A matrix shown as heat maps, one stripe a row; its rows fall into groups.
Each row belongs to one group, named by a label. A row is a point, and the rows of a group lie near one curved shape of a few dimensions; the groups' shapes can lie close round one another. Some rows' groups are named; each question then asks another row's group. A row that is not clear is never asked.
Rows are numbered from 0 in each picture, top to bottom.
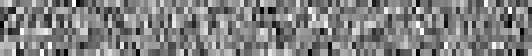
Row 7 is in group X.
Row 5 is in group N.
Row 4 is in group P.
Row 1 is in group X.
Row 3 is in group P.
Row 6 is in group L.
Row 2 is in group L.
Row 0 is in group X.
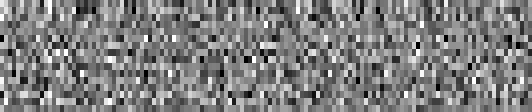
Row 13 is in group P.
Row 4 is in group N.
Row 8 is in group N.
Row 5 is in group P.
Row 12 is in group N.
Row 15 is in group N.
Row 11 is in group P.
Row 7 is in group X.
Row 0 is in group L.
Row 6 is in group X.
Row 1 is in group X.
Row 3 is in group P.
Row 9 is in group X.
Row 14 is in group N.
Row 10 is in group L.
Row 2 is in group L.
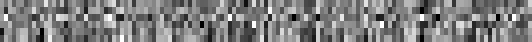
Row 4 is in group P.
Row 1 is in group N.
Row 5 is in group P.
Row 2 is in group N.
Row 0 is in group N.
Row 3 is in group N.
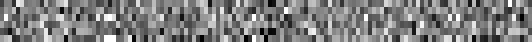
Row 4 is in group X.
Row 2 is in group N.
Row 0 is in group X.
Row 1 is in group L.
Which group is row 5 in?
N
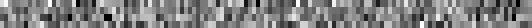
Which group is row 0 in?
X
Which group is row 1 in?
N
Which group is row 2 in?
N
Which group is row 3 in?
P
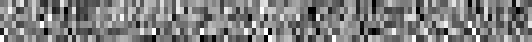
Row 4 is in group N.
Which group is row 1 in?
X
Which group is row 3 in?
X
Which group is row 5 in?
N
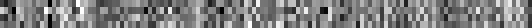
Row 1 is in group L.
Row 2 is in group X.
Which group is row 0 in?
X
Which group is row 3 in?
L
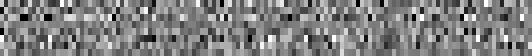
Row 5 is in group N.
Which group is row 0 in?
L
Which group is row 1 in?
P
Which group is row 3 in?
N
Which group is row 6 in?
X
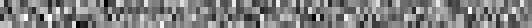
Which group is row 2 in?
P
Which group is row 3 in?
X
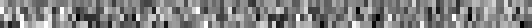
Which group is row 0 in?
N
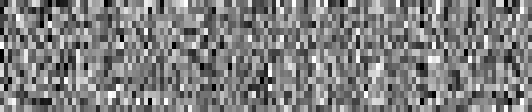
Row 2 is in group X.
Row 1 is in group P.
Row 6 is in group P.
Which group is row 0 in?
N
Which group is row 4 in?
P
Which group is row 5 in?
L
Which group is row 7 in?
P
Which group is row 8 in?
L
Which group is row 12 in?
N
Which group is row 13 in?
N
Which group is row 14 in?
P
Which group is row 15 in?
N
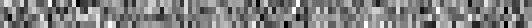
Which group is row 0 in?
X
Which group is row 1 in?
N
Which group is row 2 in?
X
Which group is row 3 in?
N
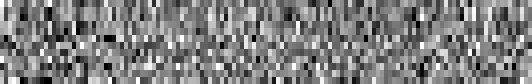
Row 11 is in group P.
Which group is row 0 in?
L
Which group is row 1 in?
P
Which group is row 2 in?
P
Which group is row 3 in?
X
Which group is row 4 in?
X
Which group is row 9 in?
N
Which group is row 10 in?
N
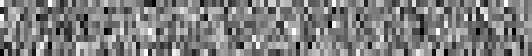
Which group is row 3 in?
L
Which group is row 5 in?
N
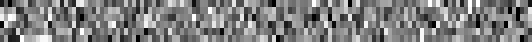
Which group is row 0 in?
L
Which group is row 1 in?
X
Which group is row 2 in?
L
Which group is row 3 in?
N
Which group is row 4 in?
L
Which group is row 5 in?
P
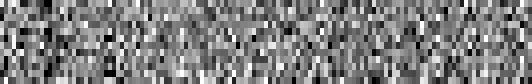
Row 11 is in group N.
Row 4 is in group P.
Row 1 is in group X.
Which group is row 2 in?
P
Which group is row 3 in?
P
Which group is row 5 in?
N
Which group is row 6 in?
X
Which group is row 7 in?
X
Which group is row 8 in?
N
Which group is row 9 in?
L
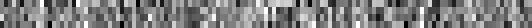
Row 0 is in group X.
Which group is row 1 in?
P
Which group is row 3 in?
P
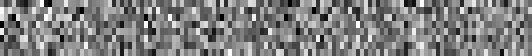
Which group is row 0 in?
P
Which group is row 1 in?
L
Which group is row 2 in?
L
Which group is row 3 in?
P
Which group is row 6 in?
P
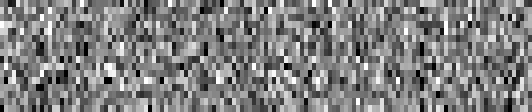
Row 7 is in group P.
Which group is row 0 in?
L
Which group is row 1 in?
N
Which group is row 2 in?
X
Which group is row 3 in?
L
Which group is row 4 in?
L
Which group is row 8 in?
L
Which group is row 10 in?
X
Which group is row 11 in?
N
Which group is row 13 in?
N
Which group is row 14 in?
L
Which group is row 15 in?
P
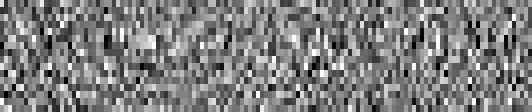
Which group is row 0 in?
P
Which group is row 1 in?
L
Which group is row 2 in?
N
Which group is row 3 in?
X
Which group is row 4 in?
P
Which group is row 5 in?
N
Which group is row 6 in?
N
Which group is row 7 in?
L
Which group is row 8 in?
N
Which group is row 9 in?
N
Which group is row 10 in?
L
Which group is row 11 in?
X
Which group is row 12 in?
X
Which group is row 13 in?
X
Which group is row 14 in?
P
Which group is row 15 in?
X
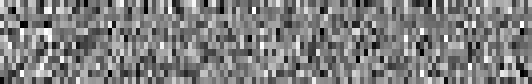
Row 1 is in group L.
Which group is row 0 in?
P
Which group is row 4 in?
P
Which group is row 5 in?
L
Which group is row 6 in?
X
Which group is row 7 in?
P
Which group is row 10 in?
P
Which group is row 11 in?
L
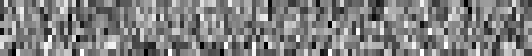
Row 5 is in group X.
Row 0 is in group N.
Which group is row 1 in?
X
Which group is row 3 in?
L
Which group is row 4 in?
L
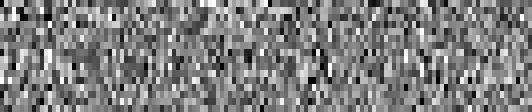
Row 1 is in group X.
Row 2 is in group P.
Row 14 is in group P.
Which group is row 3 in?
X
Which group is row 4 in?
P
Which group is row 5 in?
L
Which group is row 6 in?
N
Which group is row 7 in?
P
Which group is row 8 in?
L
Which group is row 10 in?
P
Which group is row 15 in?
X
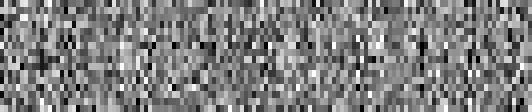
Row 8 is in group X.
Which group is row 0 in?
P
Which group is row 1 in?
X
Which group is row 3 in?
X
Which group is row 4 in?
P
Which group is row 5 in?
L
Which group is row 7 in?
P
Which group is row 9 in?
P
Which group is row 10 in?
L
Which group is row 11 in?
P
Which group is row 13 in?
P
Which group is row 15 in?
X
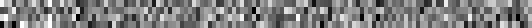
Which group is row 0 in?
L
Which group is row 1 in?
L
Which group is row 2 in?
X
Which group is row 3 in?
P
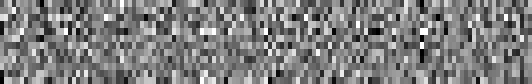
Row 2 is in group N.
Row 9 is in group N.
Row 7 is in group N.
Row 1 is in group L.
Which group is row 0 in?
P
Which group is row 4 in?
N
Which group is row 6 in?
P
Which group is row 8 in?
L
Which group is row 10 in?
P
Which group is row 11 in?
N
